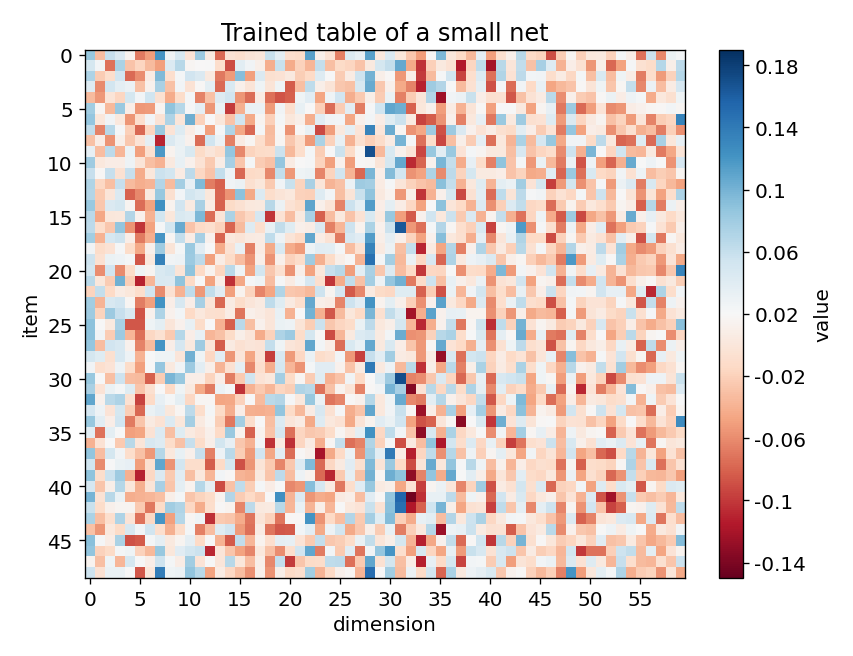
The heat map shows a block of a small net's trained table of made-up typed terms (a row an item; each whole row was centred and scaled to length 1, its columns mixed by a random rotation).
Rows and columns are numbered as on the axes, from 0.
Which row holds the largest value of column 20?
26
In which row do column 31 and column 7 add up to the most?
16
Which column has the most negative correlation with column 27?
13
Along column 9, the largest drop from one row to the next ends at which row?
22
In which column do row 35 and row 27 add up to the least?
33
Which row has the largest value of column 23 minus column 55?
40
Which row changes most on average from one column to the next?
37
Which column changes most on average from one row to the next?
35
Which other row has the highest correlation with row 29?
18
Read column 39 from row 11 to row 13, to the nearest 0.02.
0 0.04 0.04
